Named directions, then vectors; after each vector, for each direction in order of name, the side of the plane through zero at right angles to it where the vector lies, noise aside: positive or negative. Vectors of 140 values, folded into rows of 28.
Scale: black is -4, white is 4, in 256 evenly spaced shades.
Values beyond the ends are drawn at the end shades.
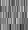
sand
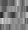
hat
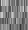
negative, positive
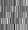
positive, negative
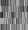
positive, negative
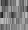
positive, negative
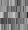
negative, negative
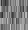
positive, negative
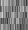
negative, positive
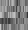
negative, negative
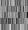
negative, negative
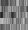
positive, negative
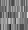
positive, positive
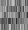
negative, negative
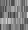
positive, positive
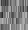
positive, negative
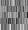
negative, negative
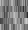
negative, negative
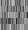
negative, negative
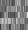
positive, positive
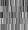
positive, negative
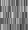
negative, positive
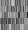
negative, negative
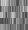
negative, positive
